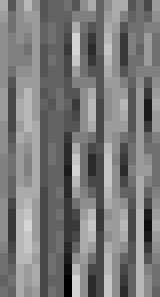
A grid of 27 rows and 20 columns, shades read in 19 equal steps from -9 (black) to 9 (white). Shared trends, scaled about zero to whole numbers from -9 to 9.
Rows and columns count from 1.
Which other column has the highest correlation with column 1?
9
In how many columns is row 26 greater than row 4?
6
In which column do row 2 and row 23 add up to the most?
4
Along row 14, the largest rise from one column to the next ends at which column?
10
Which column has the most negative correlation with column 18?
13
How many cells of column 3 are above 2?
13
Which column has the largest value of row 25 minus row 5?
18
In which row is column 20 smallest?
27
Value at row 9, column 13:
-3
